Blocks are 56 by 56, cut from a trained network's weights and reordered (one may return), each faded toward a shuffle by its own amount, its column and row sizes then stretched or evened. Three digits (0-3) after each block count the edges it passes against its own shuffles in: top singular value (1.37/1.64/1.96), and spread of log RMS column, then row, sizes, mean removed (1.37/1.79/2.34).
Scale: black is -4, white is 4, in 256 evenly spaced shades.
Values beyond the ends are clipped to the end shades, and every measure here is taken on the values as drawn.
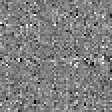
0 2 2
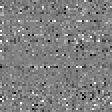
0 1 3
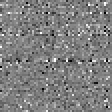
2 2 2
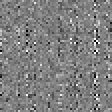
3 3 1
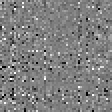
0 3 2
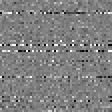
3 0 3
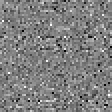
2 0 1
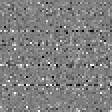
2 1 3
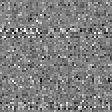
2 0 3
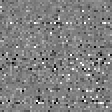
0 0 3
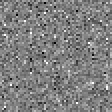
0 2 0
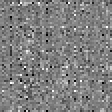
0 3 2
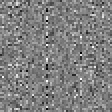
2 3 0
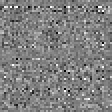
1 1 3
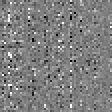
1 3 1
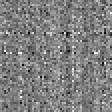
1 1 2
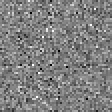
0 1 1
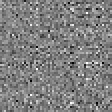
3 2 2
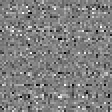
2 1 3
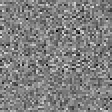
3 0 2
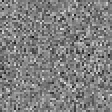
2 1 0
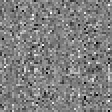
2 2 0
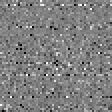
1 0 3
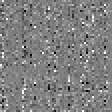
0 3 1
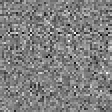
3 1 2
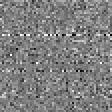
1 0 3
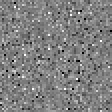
0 1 0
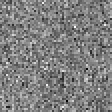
0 1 0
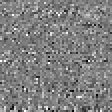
1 0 2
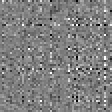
3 3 2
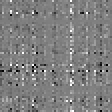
2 3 3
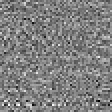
3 1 1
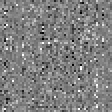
1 3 0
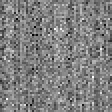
2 0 1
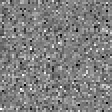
1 2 0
